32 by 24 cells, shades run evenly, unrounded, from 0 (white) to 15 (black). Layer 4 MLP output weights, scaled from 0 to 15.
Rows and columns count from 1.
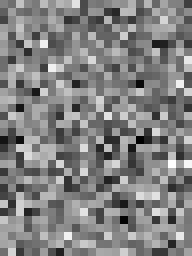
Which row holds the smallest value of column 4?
20
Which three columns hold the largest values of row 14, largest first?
3, 10, 24
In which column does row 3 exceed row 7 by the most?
15
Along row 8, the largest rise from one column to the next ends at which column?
13
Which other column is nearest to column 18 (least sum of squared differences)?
19
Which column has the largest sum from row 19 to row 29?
17
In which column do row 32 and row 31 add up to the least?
2
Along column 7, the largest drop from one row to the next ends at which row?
9
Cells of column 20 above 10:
5
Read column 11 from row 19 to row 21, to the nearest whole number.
2 8 5
